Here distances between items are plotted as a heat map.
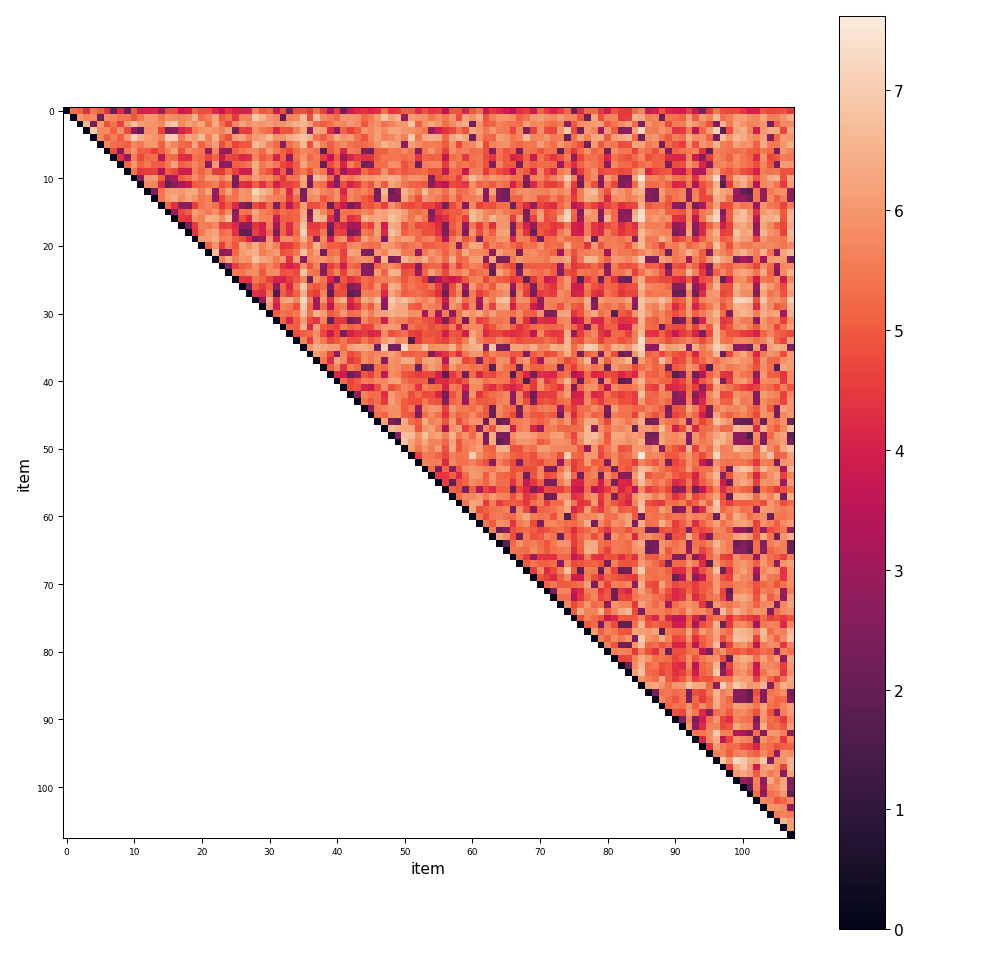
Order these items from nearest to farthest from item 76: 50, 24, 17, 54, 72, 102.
54, 102, 17, 72, 50, 24
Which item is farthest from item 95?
16
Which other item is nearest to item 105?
38
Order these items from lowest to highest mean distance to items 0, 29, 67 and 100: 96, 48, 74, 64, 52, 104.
52, 64, 48, 104, 74, 96
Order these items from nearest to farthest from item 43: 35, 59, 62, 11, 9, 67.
59, 9, 11, 62, 67, 35
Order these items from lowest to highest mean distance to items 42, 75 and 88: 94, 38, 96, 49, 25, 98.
94, 25, 98, 38, 49, 96
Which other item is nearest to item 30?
81
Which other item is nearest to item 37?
84
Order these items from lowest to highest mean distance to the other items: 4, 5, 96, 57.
57, 5, 4, 96
